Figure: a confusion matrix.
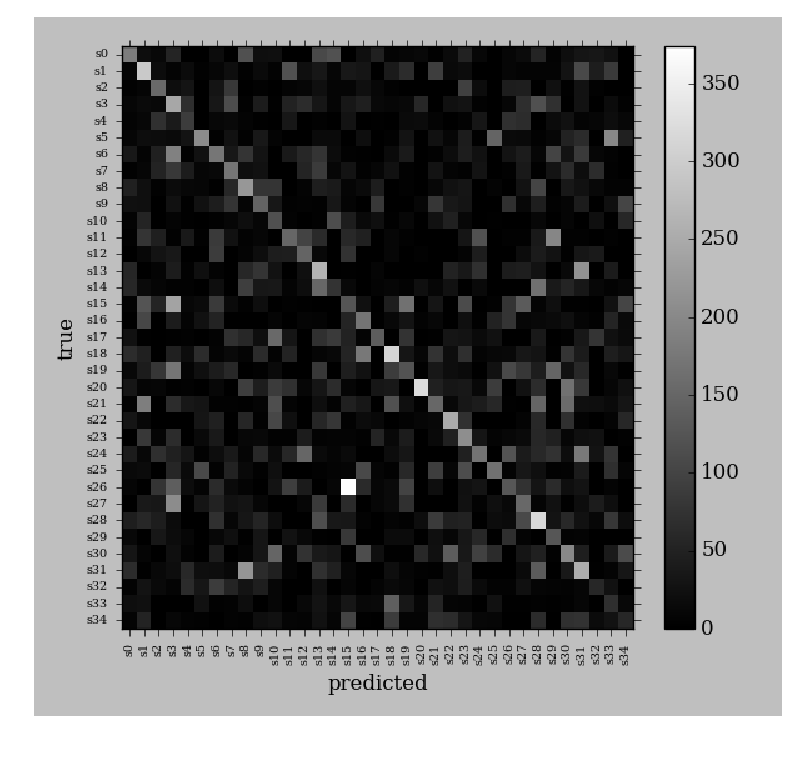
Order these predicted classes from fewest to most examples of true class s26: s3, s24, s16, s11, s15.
s24, s16, s11, s3, s15
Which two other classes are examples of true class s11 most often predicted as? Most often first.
s29, s24
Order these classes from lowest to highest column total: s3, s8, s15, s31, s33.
s33, s8, s15, s31, s3
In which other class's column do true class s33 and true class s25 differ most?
s18
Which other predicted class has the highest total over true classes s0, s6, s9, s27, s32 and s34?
s3
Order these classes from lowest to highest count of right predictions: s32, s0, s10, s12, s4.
s32, s4, s10, s12, s0
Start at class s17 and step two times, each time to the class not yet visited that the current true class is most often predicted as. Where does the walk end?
s14
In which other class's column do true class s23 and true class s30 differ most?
s10
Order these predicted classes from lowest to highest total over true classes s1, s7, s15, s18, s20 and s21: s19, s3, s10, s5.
s5, s10, s19, s3
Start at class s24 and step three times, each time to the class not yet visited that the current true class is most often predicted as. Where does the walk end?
s28
